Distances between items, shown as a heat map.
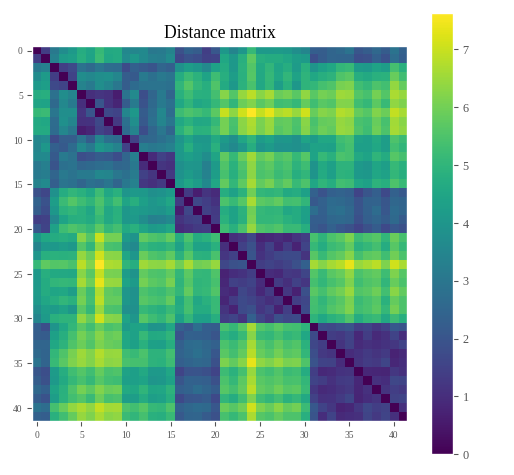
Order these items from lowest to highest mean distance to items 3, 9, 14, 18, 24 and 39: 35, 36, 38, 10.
10, 36, 38, 35
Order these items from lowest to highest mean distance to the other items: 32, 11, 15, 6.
32, 11, 15, 6
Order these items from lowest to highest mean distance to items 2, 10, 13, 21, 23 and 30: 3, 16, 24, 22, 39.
22, 3, 24, 16, 39
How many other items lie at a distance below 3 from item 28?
9
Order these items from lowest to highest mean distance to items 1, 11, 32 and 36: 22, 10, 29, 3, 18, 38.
38, 18, 10, 3, 22, 29
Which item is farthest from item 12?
24
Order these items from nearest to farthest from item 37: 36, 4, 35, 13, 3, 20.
36, 35, 20, 13, 3, 4
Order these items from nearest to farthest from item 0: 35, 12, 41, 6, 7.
41, 35, 12, 6, 7
